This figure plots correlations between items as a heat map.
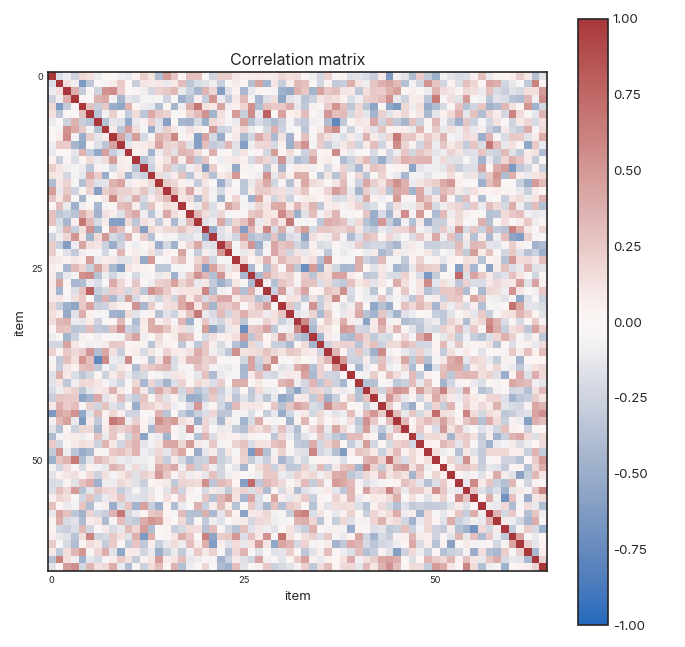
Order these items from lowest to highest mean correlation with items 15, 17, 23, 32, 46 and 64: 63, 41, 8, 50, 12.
50, 12, 41, 63, 8
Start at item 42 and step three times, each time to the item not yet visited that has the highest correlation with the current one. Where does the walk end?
3
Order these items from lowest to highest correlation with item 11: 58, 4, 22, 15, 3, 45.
58, 3, 22, 4, 15, 45
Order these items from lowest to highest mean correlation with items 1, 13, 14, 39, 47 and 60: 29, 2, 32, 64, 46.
29, 46, 2, 32, 64
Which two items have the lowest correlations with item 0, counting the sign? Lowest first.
44, 50
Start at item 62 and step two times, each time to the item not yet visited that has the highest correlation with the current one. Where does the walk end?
19
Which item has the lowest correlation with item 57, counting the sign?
25
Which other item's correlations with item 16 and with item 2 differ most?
30
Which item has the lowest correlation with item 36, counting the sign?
42
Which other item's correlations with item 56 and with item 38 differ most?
28
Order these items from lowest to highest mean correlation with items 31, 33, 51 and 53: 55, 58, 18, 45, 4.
58, 4, 45, 18, 55
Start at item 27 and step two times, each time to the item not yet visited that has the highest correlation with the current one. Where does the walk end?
34
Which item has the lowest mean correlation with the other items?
6
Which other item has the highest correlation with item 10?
37
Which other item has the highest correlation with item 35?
2
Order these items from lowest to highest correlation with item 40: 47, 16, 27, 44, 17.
16, 44, 27, 17, 47
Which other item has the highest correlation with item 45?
8
